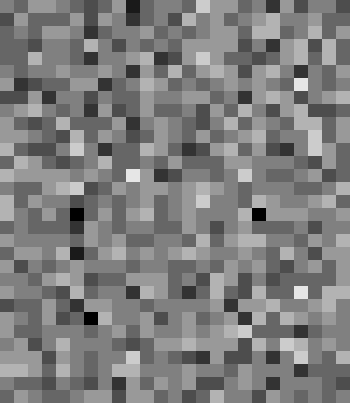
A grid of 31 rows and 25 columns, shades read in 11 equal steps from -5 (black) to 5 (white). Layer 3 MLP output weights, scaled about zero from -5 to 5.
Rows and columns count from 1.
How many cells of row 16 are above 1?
4
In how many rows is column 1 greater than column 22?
13
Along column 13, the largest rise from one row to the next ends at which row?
6
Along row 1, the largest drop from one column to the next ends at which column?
10
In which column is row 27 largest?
21
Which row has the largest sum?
27
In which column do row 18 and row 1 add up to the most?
15
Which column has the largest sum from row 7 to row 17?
11
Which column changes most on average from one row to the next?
22
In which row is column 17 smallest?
24
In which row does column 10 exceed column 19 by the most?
17
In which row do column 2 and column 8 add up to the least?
7
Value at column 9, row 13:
-1
